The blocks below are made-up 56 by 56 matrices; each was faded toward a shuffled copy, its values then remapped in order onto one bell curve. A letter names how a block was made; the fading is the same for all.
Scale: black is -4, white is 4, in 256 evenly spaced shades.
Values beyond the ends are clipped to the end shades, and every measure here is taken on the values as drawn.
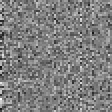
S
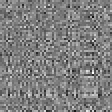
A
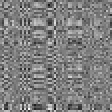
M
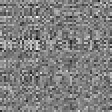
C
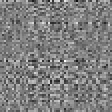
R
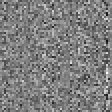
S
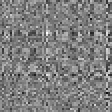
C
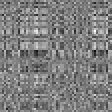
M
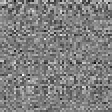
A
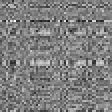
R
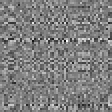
R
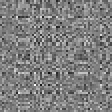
A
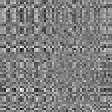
M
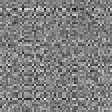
R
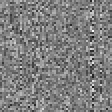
S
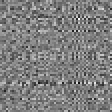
R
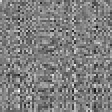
C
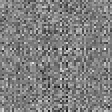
C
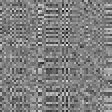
M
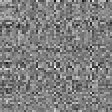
A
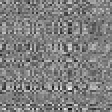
R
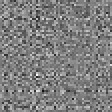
C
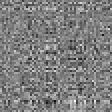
C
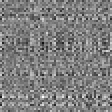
R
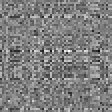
R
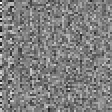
S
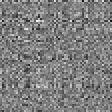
A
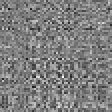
A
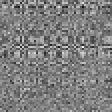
R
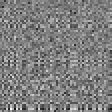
R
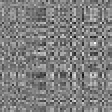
M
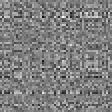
R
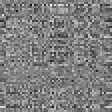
A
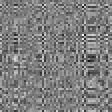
M
